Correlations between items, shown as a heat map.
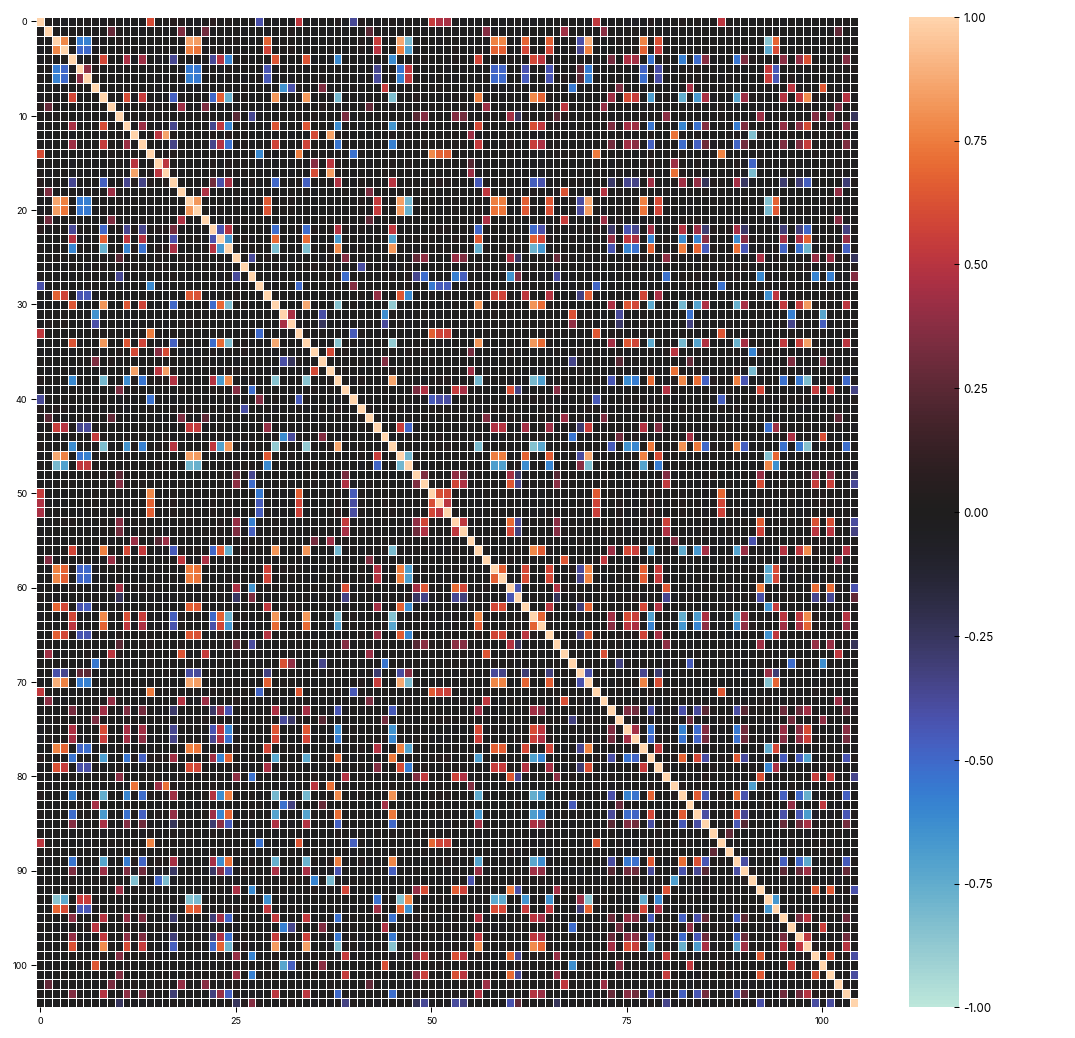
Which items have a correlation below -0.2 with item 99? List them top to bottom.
27, 61, 104
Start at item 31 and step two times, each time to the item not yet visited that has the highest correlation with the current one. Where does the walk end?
32
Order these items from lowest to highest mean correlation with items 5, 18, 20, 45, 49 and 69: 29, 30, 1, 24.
30, 29, 1, 24
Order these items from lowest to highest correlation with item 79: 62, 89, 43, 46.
89, 43, 62, 46
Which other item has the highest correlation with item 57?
67
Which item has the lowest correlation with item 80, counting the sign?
27
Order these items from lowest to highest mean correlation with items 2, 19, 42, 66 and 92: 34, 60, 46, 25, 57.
34, 57, 25, 60, 46
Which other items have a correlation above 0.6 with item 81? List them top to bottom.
12, 16, 37
